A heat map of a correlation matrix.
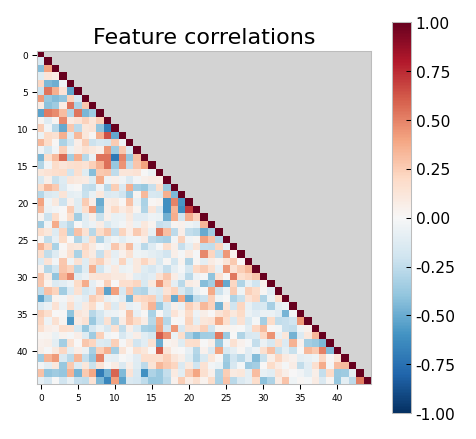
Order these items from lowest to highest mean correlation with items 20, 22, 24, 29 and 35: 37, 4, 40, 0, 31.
4, 31, 40, 37, 0
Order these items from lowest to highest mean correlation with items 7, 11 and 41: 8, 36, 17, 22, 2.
36, 22, 17, 2, 8
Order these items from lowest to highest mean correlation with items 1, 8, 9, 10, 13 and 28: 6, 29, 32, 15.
6, 29, 32, 15
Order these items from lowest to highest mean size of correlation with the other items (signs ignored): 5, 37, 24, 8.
37, 5, 24, 8
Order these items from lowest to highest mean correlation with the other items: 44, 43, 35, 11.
44, 43, 35, 11
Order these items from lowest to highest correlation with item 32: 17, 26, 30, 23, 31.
31, 30, 17, 26, 23
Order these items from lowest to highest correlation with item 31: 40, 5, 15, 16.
15, 5, 40, 16
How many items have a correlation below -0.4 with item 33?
5
